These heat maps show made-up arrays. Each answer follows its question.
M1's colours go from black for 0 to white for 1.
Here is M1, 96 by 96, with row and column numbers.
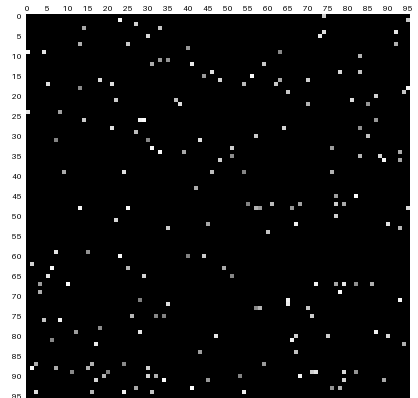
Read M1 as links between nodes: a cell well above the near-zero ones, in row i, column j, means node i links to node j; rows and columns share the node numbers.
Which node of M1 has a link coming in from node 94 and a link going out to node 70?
node 16
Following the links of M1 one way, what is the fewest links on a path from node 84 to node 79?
2
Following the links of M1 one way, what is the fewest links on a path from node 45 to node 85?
5
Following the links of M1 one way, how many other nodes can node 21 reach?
8
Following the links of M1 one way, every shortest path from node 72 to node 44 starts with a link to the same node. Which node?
node 35
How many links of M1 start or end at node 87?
7
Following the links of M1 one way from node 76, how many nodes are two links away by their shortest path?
3
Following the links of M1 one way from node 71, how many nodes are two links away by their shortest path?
10
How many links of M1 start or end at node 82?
5
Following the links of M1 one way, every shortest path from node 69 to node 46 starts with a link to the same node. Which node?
node 3
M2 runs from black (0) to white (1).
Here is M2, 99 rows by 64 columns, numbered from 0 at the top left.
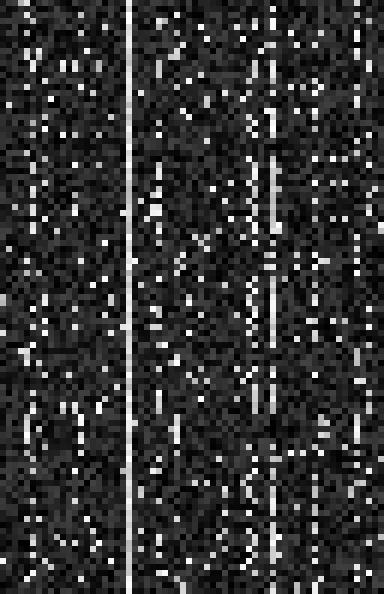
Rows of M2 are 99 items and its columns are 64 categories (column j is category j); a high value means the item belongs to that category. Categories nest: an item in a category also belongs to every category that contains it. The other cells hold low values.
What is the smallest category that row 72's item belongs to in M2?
54
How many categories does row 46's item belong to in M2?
7
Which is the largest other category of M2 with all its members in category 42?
26
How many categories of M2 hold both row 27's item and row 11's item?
8
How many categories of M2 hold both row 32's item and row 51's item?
8
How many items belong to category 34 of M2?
9
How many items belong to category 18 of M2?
5
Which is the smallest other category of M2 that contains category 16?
12
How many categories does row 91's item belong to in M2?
7
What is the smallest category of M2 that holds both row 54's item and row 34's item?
25
